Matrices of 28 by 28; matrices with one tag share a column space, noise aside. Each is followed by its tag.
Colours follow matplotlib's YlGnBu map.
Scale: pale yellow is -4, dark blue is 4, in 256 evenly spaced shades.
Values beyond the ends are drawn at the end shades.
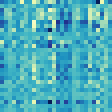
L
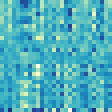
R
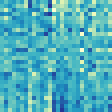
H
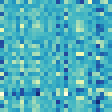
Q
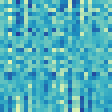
H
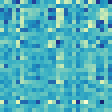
L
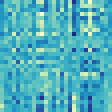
H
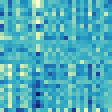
R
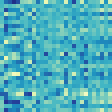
Q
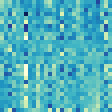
R
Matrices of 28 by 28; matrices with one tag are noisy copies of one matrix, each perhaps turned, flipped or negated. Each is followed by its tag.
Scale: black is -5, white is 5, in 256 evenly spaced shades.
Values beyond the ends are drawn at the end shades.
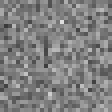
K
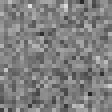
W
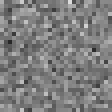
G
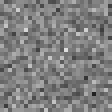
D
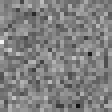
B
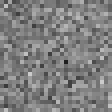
D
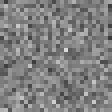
D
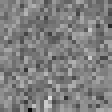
W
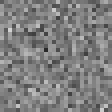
D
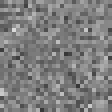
G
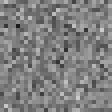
D
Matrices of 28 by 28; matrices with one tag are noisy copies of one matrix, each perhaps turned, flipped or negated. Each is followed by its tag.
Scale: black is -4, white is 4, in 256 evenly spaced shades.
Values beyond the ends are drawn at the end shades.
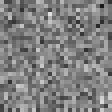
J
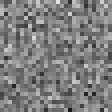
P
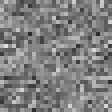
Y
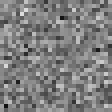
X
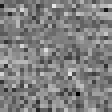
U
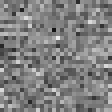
Y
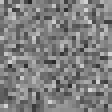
X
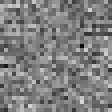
Y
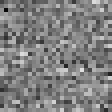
J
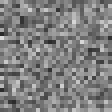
J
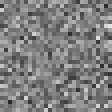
P
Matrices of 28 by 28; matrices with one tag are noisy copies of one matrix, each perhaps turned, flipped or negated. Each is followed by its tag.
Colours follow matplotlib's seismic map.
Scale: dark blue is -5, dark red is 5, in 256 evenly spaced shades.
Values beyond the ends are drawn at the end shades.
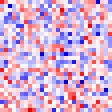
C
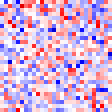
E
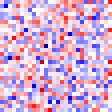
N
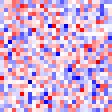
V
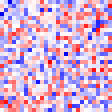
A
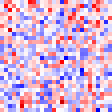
C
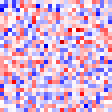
N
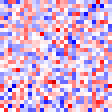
E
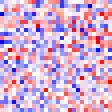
C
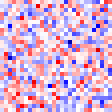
V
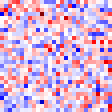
A
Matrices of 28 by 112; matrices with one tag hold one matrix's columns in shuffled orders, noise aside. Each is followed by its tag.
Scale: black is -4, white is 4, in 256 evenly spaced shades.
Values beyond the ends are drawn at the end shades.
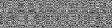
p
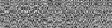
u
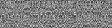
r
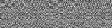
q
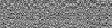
q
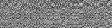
q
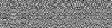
q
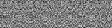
r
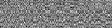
u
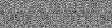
p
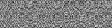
r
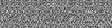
u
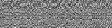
q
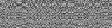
q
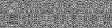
p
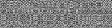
p
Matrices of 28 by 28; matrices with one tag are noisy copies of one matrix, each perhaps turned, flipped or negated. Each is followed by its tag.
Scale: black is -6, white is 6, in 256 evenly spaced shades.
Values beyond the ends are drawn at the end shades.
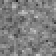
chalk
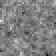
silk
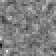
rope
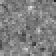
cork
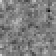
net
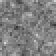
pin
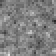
silk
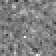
chalk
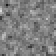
rope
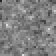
cork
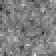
silk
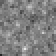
cork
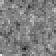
cork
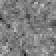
pin
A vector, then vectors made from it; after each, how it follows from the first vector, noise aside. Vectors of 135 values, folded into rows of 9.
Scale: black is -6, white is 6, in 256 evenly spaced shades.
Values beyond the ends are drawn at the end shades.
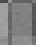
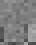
reversed, partly zeroed.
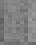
reversed, shrunk.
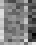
reversed, negated, scaled up.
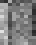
scaled up.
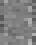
wrapped around, negated, partly zeroed.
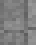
wrapped around, shrunk.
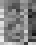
reversed, negated, scaled up.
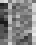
negated, scaled up.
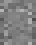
wrapped around, negated, partly zeroed.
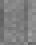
reversed, shrunk.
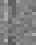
wrapped around, negated, partly zeroed.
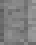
reversed, shrunk.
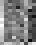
reversed, negated, scaled up.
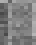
negated.
